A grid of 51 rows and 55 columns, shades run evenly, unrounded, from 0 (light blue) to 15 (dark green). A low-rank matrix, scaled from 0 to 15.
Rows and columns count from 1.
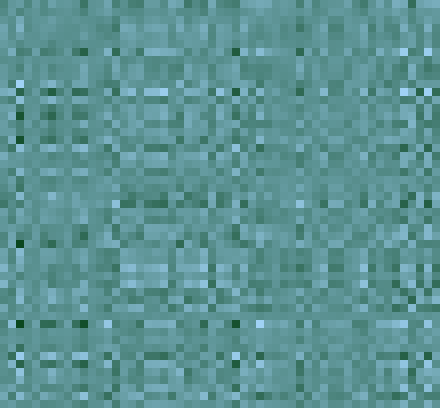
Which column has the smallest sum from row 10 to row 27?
52
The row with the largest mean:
26
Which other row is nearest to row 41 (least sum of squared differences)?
46
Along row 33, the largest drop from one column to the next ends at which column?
3
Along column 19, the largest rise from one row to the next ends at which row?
13
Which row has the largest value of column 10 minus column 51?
12
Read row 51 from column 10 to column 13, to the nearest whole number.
8 9 7 7
